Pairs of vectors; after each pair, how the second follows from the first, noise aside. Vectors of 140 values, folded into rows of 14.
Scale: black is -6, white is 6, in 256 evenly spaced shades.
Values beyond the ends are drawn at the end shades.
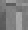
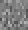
shuffled.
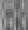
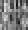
wrapped around, negated, scaled up.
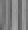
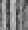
reversed, scaled up.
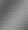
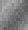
negated.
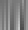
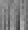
negated.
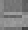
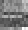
negated, scaled up.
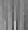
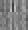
wrapped around, negated.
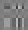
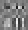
scaled up.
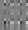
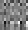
scaled up.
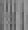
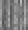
wrapped around, negated.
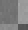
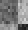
scaled up.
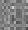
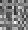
reversed, scaled up.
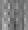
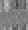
wrapped around, partly zeroed.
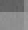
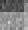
scaled up.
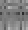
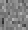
shuffled.
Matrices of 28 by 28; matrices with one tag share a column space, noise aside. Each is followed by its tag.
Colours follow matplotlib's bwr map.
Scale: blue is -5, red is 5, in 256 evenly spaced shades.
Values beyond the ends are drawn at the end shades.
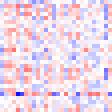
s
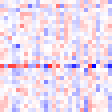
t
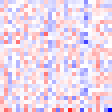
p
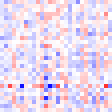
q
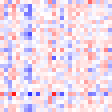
s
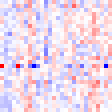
t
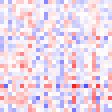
q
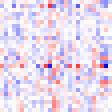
t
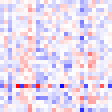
q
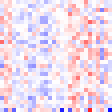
p
